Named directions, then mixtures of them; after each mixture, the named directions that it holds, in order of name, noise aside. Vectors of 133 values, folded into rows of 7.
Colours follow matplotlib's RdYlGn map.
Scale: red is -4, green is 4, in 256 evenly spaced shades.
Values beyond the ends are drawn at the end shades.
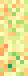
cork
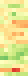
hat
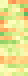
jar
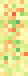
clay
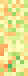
cork.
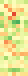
clay, hat, jar.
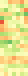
jar.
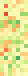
clay, cork.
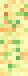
clay, cork, jar.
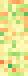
cork, hat, jar.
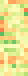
jar.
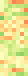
hat, jar.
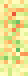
clay.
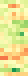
hat.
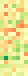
clay, hat.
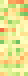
clay, jar.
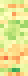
hat.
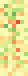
clay.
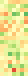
cork, hat, jar.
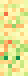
clay, cork, hat.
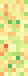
clay, cork.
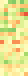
clay, jar.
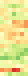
hat.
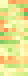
jar.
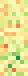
clay, cork, hat.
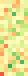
cork.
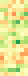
clay, hat, jar.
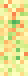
clay.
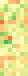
clay, jar.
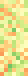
cork.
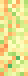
cork.
